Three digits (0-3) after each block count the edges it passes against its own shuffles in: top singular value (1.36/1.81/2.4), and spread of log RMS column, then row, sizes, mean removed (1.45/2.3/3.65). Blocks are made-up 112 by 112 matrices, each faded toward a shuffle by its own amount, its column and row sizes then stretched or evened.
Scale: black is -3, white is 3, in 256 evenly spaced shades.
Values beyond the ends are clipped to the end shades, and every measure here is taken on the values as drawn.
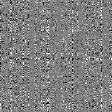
2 3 2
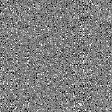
2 2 0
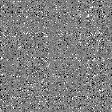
0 2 2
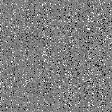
1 2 1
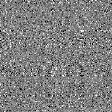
2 1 2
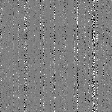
2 3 0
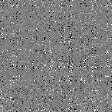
1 2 2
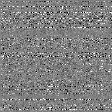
1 1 3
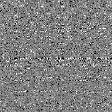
2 1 2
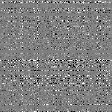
2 2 3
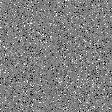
1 1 0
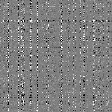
3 3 2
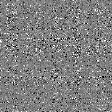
0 2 2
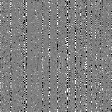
3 3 0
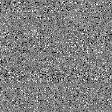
1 1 2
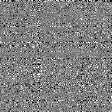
1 2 3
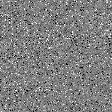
0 1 1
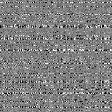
3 0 3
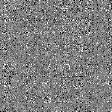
1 2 2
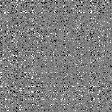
2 2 2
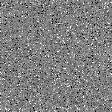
1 1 0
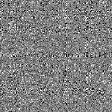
2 2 2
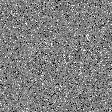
0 0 0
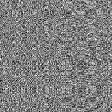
3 0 1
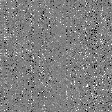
1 2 0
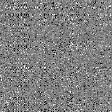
2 2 2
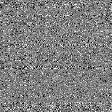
2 0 2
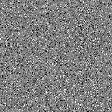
2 1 0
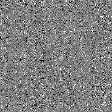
1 2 1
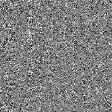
1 2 0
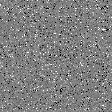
0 1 1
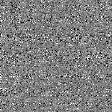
0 1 2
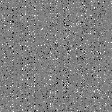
1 2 1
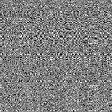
3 0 2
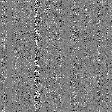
1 3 1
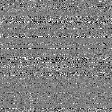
1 1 3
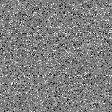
2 0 1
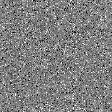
0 1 0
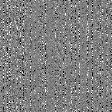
0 3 0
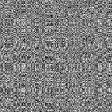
3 2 0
